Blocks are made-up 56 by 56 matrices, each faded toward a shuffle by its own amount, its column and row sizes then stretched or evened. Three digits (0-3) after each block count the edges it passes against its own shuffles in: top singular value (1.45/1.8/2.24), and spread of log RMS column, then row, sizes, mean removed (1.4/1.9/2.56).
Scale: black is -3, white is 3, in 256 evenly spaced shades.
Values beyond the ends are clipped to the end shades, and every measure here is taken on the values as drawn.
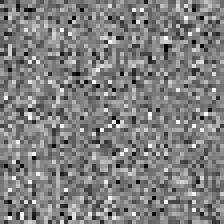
0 1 1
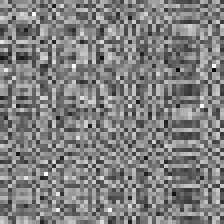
3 1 0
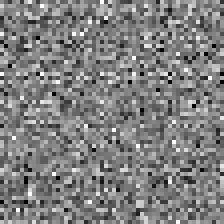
2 0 1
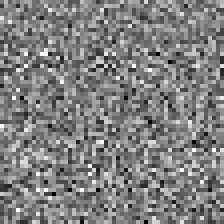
2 0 1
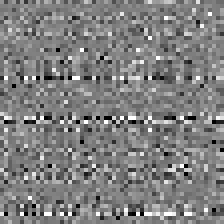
3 0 3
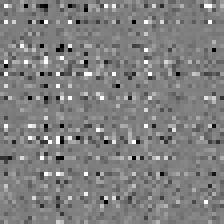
0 2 3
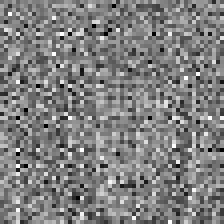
2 1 1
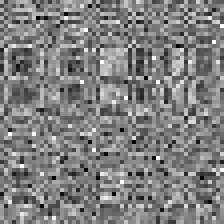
3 0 1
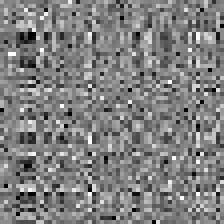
3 2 1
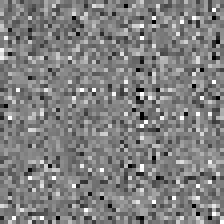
1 2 1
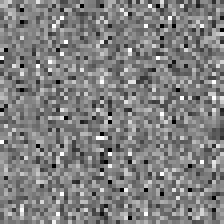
0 2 0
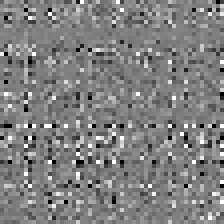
2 3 3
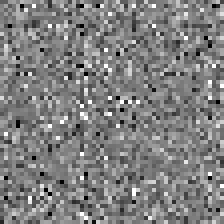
0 1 1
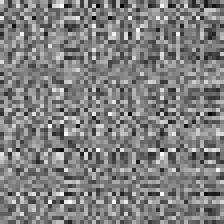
3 1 3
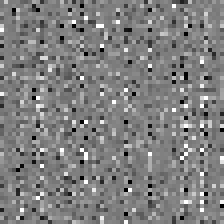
1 3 0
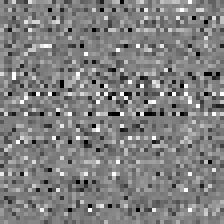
1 0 3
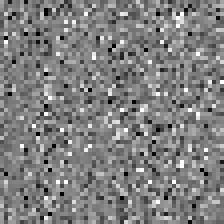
1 1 0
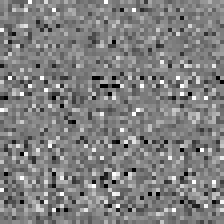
0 0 2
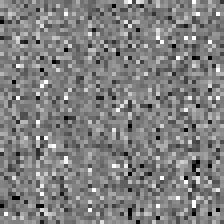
1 2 0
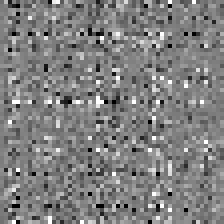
1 3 2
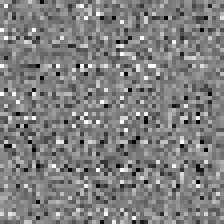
0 1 2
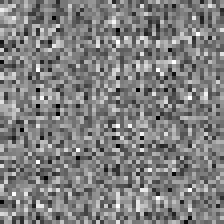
2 2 0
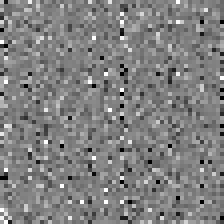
0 2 0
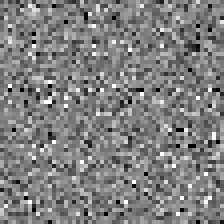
0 1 1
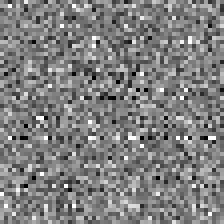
1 0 2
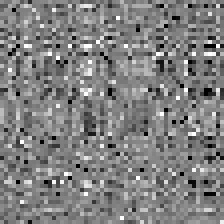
3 1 2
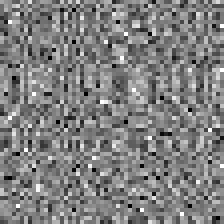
3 0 0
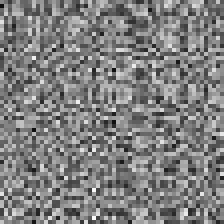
3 0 1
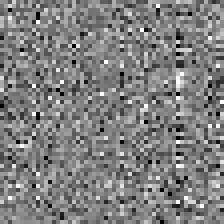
2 2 0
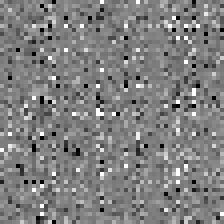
0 3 1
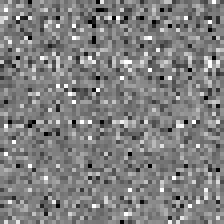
1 1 2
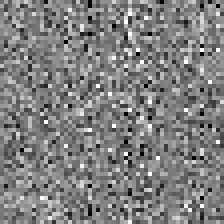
0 3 0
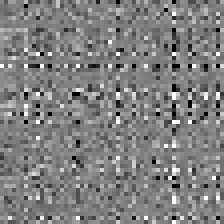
3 3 3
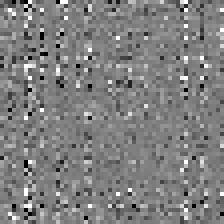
1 3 2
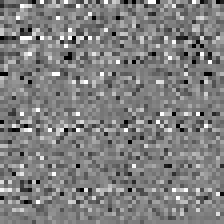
2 0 3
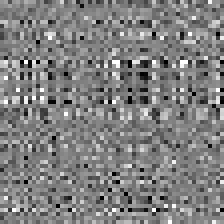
3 1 3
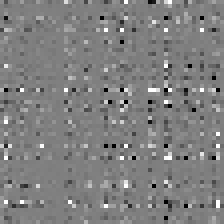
1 3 3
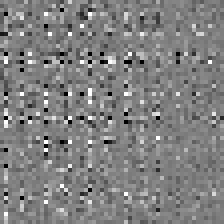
3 3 2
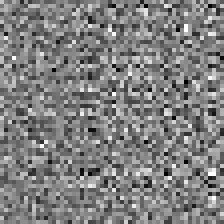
3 2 1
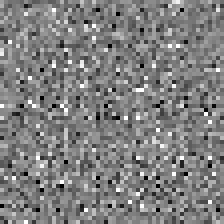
0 1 1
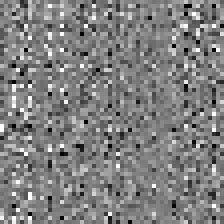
2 3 1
